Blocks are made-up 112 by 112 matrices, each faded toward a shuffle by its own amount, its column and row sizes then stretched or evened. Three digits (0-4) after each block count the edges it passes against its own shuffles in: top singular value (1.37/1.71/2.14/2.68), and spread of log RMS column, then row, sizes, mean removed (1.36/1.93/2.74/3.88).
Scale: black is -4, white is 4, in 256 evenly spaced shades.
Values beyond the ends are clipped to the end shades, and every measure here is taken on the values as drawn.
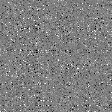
2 1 2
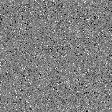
1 1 0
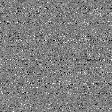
1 0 3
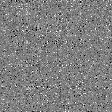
2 1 1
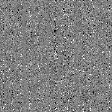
1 3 1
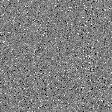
0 1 1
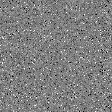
0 1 1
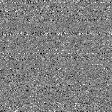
1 0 3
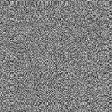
4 2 1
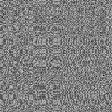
4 0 1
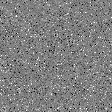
0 0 1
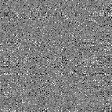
3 1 2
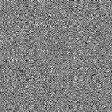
4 1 2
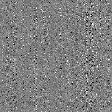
2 3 0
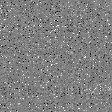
1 1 1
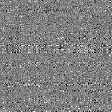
3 1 3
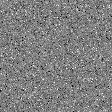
0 0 0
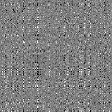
4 3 2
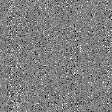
1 3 1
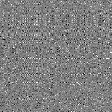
4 1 2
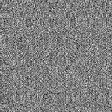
3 1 0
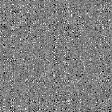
3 2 2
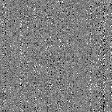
1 3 0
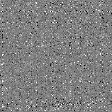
2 2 2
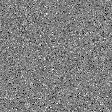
0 0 1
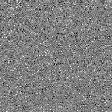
3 0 1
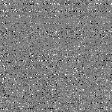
0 2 3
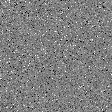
0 0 0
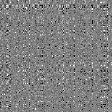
4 3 2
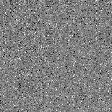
2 1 0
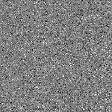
1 1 1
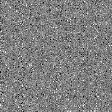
2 2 0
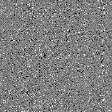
0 2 2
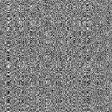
4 3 0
